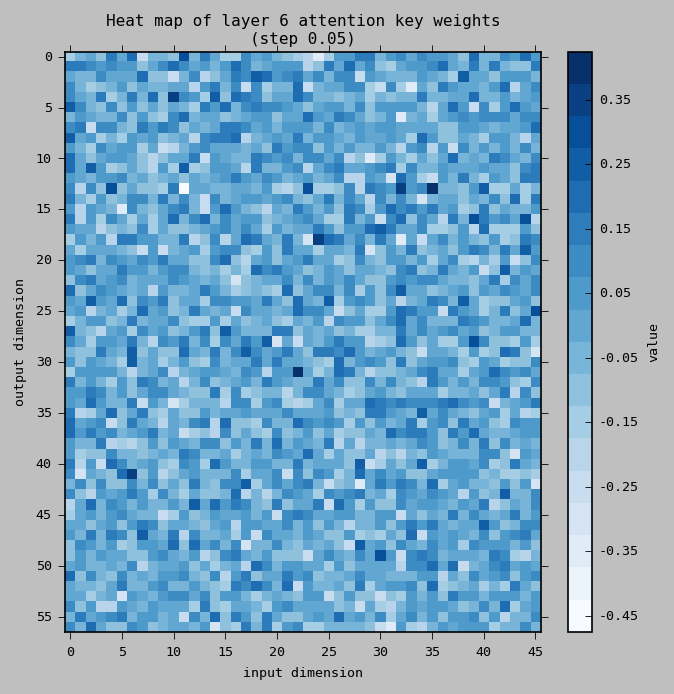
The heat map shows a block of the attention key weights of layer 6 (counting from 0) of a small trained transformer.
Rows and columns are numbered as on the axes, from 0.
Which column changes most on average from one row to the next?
32
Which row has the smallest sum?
56
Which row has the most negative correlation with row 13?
18
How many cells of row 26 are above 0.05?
9
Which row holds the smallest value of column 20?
28
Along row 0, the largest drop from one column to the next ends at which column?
7
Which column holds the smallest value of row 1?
23
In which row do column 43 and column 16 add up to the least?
39
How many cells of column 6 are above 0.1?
11
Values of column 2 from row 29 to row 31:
-0.1 0.05 0.05
